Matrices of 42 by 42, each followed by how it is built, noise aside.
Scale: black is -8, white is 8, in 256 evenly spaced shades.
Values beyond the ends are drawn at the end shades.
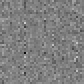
uneven columns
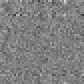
uneven rows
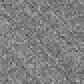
Toeplitz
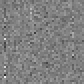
uneven columns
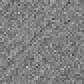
Hankel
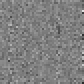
uneven columns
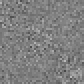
block diagonal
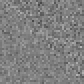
upper triangular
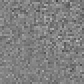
upper triangular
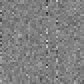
uneven columns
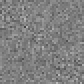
block diagonal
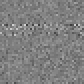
uneven rows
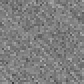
Toeplitz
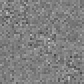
block diagonal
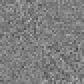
block diagonal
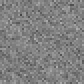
Toeplitz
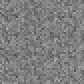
repeating rows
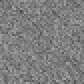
Toeplitz
